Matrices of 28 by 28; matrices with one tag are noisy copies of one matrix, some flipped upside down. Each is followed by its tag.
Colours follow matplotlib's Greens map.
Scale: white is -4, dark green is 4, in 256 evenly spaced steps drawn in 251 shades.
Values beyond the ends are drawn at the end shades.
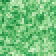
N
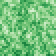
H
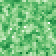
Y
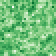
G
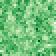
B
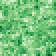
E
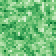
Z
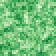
G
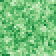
N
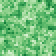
E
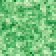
Z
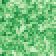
N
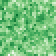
N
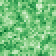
G
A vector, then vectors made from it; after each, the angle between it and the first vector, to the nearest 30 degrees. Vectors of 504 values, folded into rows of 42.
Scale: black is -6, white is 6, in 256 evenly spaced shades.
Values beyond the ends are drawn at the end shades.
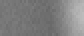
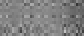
120 degrees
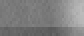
30 degrees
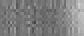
30 degrees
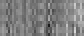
60 degrees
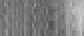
30 degrees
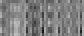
90 degrees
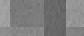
60 degrees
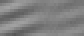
90 degrees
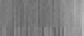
30 degrees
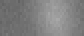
90 degrees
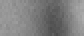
60 degrees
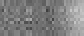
30 degrees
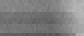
30 degrees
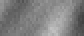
120 degrees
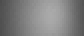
120 degrees
